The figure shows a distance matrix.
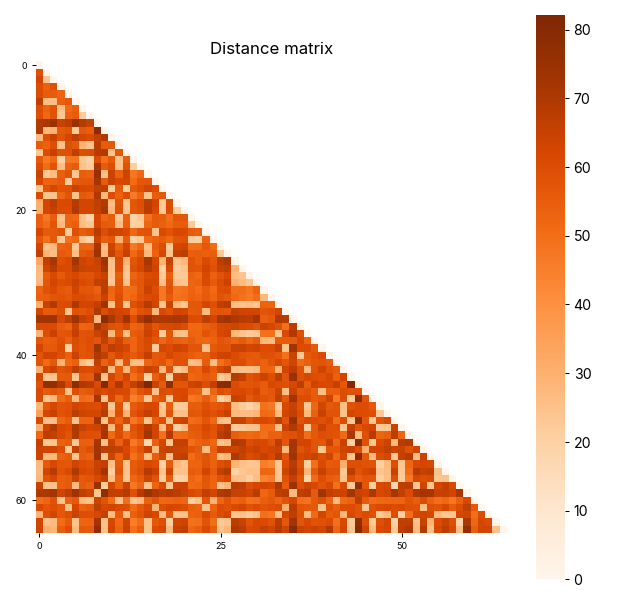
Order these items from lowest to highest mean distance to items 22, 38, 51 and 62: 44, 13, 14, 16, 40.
13, 14, 44, 40, 16
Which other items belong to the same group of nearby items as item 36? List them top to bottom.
40
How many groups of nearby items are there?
8
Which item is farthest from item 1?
44
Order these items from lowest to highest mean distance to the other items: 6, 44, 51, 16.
6, 16, 51, 44
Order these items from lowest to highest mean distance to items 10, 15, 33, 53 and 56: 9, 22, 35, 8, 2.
22, 2, 9, 8, 35
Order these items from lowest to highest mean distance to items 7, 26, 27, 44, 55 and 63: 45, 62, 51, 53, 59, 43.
62, 43, 51, 45, 53, 59
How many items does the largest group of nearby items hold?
20
